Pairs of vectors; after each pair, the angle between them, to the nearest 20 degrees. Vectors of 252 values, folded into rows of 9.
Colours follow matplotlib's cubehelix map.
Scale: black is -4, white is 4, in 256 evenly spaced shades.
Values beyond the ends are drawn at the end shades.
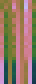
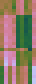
140 degrees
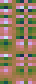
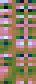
20 degrees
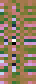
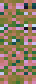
60 degrees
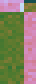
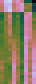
40 degrees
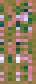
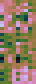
140 degrees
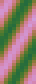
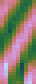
20 degrees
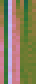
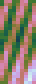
100 degrees
